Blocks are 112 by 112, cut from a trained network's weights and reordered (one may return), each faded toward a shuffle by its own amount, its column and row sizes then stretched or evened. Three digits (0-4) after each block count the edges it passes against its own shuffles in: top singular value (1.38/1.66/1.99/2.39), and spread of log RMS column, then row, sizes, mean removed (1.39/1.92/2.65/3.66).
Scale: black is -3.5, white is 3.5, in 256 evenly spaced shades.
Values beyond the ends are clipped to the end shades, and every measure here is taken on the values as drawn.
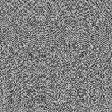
4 0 0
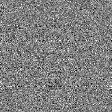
3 1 2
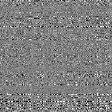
3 2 4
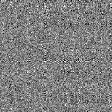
3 2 1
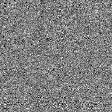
2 1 2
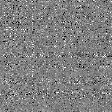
0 2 3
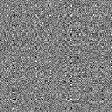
4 2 2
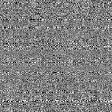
3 0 4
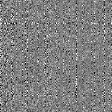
3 4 1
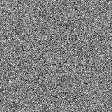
2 0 0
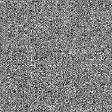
1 2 3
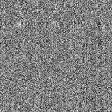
2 1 1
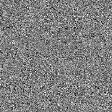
0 1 2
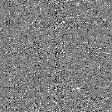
2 3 2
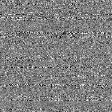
0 1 4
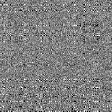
4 2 3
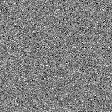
2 0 1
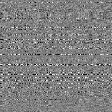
4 1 4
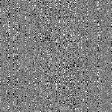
2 4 1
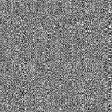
4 2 0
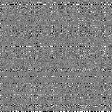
4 2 4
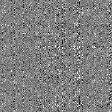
0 4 2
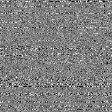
1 1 4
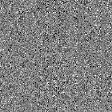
1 3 2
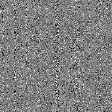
0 3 0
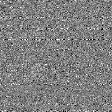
2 1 3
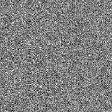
3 2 1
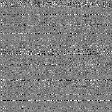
2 2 4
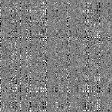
4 4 2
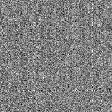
2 1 0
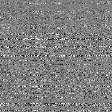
2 1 4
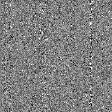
0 3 0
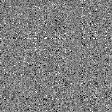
2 3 2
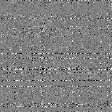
1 2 4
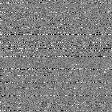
2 0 4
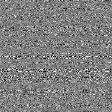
2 0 4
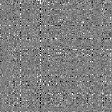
3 3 3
